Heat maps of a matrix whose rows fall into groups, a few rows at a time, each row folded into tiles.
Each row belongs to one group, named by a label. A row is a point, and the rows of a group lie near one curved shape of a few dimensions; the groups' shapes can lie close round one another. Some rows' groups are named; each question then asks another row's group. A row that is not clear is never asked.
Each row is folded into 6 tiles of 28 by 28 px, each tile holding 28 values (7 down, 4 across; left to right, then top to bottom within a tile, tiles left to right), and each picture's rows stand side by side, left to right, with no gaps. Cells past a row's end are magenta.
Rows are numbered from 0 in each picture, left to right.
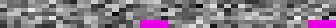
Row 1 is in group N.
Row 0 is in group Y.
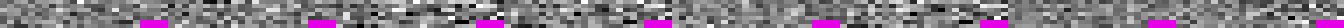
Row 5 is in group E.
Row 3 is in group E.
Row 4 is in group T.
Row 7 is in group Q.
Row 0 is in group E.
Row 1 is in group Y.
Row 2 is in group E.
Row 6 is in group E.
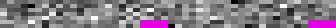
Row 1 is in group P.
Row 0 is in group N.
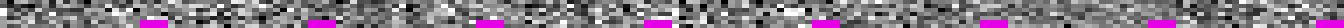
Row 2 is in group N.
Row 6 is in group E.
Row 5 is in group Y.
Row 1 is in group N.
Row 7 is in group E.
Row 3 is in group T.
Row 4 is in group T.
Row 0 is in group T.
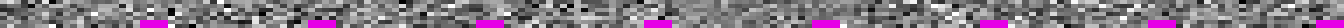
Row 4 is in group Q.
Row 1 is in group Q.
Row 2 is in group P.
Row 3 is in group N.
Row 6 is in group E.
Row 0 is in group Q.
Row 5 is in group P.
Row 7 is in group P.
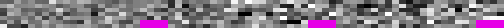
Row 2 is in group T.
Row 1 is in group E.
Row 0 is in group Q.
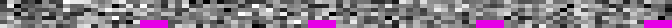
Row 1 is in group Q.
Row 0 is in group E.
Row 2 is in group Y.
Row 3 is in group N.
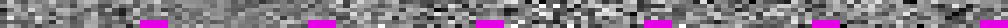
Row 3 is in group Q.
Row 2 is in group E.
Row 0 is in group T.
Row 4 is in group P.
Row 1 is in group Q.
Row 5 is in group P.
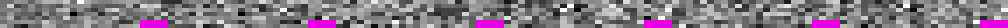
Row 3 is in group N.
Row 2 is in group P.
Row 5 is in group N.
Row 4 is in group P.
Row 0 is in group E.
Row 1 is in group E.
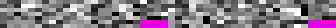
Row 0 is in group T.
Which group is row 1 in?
T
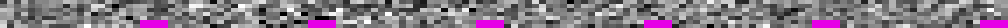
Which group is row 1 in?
T
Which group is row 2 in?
T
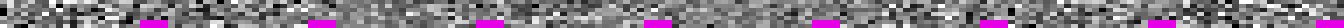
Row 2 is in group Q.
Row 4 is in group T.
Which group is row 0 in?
Q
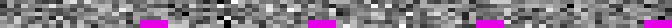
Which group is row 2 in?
Q
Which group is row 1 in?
Y
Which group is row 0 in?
Y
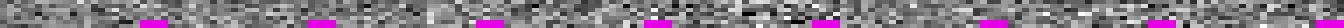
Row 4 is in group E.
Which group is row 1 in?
E
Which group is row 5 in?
T
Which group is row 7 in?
P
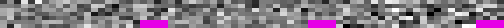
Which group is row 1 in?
T
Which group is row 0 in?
P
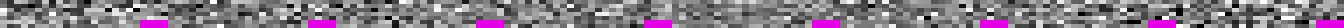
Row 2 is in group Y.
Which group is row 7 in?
Q
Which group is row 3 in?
P
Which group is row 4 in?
E
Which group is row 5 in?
Q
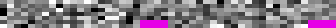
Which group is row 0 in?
Q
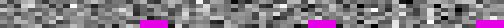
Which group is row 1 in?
P
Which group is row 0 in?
T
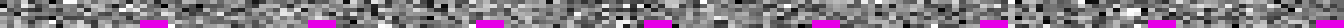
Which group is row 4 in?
P
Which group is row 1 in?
T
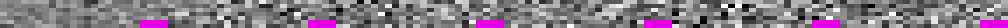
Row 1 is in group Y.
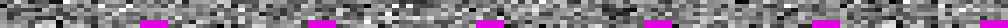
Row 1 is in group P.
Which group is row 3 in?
P
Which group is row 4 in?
P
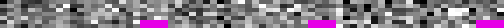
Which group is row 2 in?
T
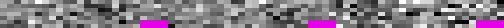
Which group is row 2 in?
E
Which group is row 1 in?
T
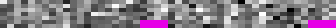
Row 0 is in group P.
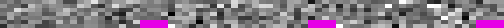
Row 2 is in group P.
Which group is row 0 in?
T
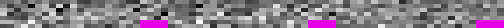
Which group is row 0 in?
N
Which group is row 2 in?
E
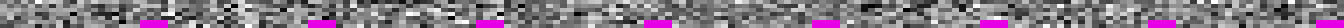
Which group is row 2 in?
Q
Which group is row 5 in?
T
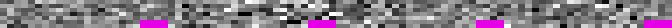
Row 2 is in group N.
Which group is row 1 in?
E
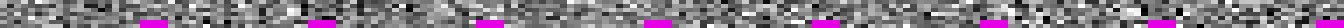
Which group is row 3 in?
E
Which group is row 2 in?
N
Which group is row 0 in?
Y
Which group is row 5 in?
P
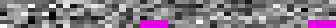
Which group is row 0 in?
N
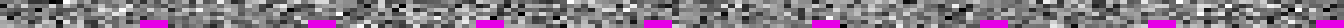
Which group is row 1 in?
Y
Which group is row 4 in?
N
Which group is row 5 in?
P
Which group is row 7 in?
N
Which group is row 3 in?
Y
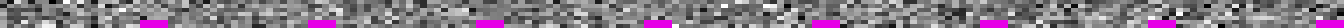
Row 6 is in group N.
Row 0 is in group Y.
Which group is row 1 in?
Q
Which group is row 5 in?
P
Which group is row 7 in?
N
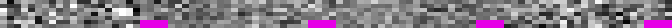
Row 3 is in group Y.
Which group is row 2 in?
E
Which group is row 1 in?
E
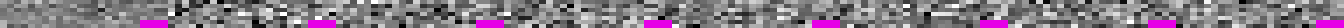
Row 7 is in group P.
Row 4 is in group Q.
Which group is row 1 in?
Q
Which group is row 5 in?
P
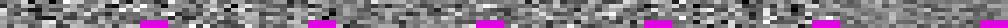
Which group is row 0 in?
Y
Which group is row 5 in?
E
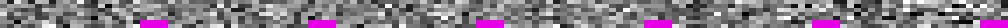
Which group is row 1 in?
P
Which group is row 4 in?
Q
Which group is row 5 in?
E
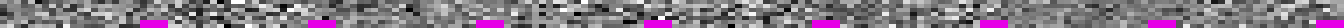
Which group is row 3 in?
E
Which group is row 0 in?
P
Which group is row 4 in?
N
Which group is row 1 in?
E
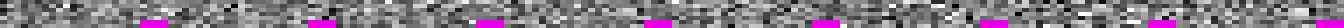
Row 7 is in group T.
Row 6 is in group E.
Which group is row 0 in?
N
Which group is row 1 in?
N
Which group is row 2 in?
Y
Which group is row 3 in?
T
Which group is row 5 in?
P
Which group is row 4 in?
N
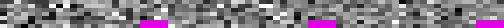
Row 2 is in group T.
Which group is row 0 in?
N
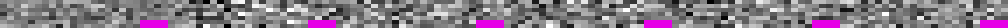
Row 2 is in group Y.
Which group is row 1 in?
E
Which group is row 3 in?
Y
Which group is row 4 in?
Y
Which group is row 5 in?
Q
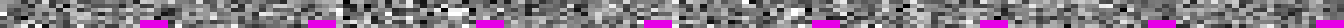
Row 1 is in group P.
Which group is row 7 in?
P
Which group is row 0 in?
N
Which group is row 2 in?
T
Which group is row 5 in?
N
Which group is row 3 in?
N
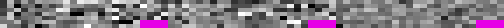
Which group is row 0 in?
E
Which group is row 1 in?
Q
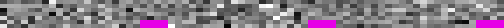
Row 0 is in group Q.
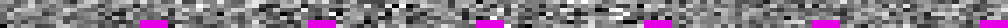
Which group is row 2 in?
N
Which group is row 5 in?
P
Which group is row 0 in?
T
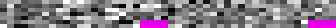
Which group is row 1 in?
Q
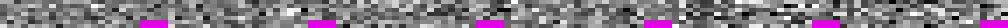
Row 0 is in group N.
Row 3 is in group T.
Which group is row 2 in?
P
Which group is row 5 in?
Q
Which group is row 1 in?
T
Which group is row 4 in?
E
